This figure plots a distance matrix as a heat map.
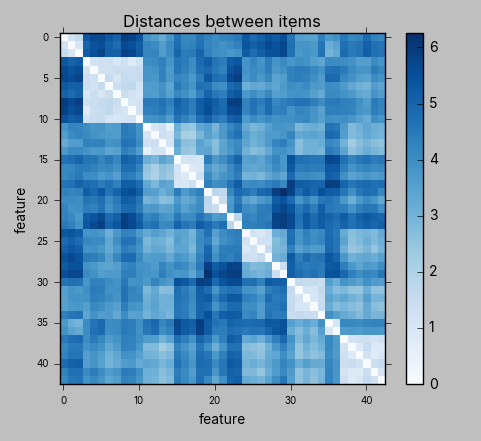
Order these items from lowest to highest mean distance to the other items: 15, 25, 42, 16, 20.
42, 25, 16, 20, 15
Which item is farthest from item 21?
29
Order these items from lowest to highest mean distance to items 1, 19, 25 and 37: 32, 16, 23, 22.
16, 32, 22, 23
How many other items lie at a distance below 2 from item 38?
5
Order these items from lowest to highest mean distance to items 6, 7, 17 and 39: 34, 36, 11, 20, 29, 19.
11, 34, 29, 20, 36, 19
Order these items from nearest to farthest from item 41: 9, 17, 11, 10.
11, 17, 10, 9
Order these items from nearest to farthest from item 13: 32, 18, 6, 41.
41, 32, 18, 6
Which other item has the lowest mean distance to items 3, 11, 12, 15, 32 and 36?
14
